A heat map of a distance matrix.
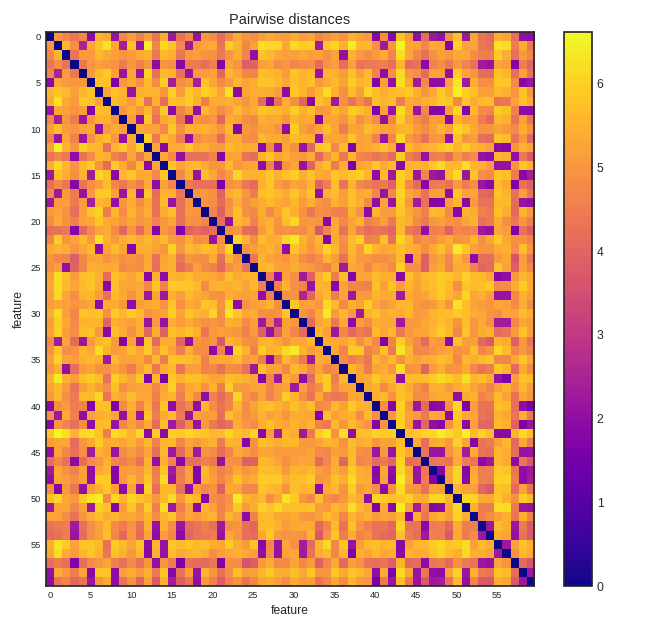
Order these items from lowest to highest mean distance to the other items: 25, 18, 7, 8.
18, 8, 25, 7
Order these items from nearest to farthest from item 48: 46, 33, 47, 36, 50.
47, 46, 33, 36, 50
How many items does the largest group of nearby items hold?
13
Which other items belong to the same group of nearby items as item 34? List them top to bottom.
20, 22
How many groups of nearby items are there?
11
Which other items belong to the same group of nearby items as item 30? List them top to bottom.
38
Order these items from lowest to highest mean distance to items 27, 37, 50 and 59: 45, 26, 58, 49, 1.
26, 45, 58, 49, 1
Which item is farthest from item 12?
1
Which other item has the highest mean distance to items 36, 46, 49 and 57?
43
